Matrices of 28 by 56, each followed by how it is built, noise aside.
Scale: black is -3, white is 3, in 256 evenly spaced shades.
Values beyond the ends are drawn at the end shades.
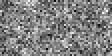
smooth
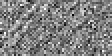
Hankel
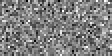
noise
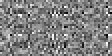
low rank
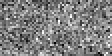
smooth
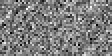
Hankel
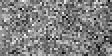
smooth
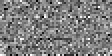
uneven rows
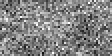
smooth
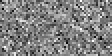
Toeplitz
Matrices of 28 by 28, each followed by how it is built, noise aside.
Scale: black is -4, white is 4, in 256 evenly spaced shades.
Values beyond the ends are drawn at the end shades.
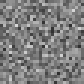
noise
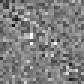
banded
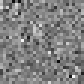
block diagonal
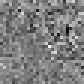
upper triangular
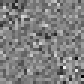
block diagonal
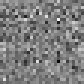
low rank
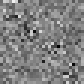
block diagonal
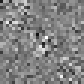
block diagonal
